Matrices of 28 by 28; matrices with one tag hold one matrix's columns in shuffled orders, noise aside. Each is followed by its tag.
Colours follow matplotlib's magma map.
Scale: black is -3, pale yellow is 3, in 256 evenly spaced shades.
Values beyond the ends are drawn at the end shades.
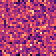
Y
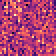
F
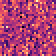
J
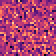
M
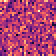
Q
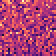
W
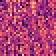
F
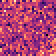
Q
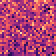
W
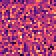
M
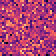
Y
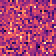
M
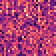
F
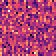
Q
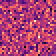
M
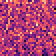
W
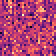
F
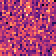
F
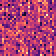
F
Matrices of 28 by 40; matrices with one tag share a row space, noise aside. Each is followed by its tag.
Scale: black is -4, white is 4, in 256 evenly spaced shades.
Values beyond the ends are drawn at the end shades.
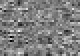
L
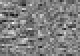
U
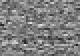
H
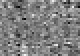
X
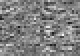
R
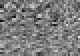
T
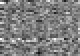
T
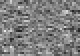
L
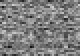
H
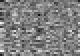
T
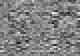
X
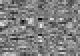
U
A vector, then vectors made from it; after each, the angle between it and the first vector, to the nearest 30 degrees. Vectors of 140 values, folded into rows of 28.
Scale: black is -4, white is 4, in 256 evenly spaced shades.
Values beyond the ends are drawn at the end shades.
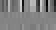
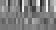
150 degrees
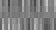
120 degrees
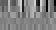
30 degrees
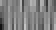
60 degrees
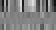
30 degrees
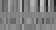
30 degrees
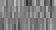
90 degrees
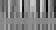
30 degrees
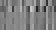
60 degrees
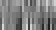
120 degrees
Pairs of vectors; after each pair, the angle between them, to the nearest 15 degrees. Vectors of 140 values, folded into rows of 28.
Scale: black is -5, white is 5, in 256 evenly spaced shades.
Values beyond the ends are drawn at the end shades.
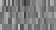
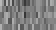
15 degrees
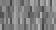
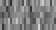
45 degrees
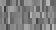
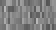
165 degrees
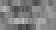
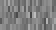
90 degrees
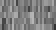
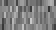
45 degrees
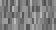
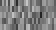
150 degrees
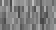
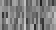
60 degrees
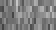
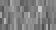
75 degrees
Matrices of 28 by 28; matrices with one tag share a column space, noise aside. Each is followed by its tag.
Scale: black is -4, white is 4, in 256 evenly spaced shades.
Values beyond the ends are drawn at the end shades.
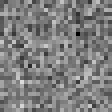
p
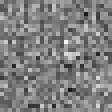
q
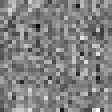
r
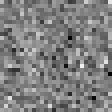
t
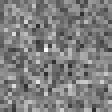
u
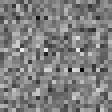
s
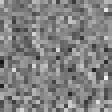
t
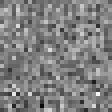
u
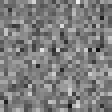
u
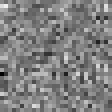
q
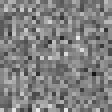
r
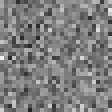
r
